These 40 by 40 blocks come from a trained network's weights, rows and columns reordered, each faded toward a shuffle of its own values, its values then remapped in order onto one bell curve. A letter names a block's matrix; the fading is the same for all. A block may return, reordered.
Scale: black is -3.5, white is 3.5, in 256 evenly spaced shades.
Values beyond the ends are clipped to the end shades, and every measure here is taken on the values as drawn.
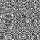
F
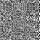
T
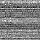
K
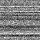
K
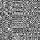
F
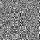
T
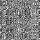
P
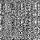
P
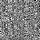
P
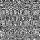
F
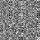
T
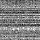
K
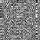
T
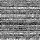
K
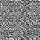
F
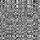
T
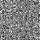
P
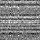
K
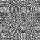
F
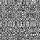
F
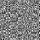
T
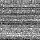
K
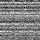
K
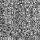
P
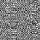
F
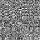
F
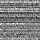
K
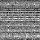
K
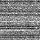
K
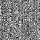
P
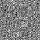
F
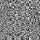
T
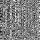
P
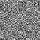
F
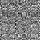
F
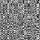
T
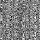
P
